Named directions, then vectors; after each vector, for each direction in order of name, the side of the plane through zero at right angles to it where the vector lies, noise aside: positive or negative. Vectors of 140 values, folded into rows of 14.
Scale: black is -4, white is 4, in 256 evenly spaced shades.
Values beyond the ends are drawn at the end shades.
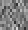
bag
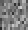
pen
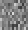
negative, negative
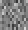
negative, negative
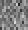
negative, positive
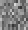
negative, negative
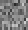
positive, positive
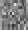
negative, negative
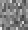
positive, negative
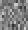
negative, negative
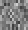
negative, negative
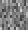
positive, negative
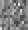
positive, negative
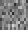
positive, positive
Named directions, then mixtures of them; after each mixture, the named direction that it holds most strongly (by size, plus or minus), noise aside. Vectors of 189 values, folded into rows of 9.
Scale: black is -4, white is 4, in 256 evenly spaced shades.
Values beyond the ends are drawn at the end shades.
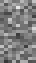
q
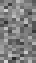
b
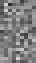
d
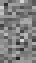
d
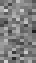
b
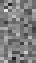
b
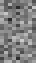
q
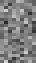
b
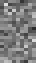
d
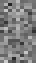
b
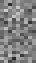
b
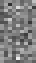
d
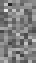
d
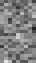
q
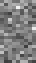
q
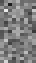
b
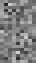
d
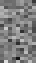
b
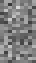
q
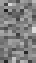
b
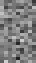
d
